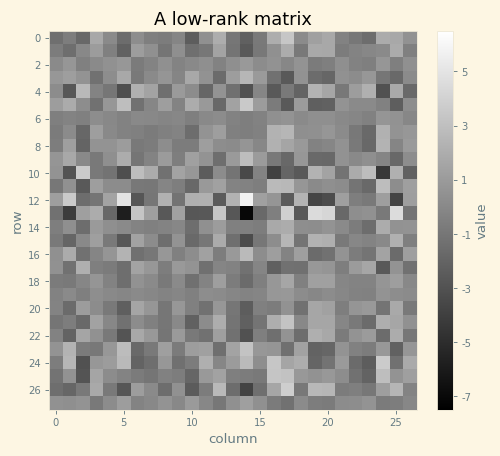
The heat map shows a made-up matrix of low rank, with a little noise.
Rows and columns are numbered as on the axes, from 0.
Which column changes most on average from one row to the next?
14
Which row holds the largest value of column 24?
24
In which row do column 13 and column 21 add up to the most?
12
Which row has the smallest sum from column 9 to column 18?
10
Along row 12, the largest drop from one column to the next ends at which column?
6
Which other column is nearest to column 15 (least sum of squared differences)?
0
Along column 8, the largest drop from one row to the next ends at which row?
13
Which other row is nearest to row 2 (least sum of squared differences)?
19
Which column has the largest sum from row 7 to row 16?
17
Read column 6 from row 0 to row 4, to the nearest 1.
0 1 -1 -1 2
